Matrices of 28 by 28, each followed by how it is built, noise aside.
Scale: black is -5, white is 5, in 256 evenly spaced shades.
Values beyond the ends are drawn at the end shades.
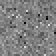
sparse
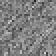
Hankel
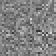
low rank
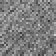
Hankel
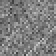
Hankel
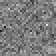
Hankel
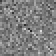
diagonal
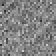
Hankel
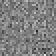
low rank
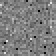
sparse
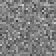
repeating columns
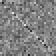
diagonal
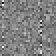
uneven columns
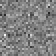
low rank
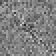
banded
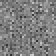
uneven columns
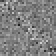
banded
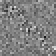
banded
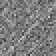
Hankel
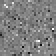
sparse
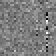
uneven columns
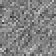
Hankel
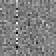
uneven columns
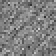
Hankel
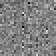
uneven columns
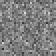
repeating columns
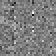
uneven columns
